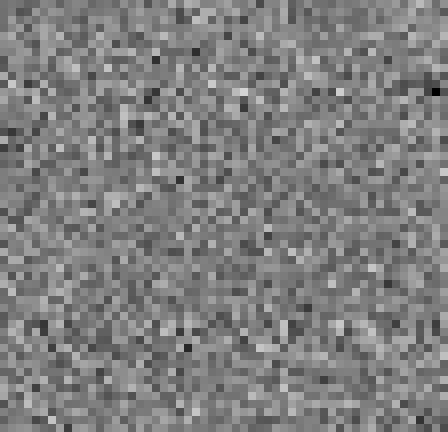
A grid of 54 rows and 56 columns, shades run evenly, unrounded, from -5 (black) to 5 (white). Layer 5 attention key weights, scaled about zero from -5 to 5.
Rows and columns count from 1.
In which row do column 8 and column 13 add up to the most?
5
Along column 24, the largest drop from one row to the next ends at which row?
44
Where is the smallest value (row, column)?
12, 55
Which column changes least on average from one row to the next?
26
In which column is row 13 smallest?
19
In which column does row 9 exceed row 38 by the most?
14
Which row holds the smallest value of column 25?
7
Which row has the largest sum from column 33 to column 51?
51
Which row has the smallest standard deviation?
4
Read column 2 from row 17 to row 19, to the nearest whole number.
-3 -1 -1
